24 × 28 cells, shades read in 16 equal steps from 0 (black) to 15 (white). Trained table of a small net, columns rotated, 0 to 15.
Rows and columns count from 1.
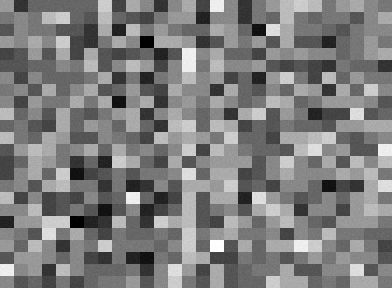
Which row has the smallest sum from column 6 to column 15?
18
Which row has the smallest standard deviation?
20
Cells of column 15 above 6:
10
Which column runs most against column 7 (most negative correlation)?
12
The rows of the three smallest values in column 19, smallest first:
3, 7, 5
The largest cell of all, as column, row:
16, 21
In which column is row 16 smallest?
24
